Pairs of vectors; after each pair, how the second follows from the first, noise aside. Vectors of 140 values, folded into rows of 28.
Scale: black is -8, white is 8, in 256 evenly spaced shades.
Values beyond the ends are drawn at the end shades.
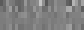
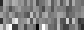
reversed, scaled up.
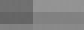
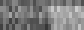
reversed, negated, scaled up.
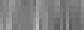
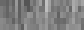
reversed.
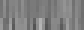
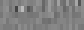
wrapped around, partly zeroed.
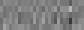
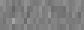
reversed, shrunk.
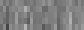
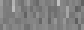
reversed, partly zeroed.
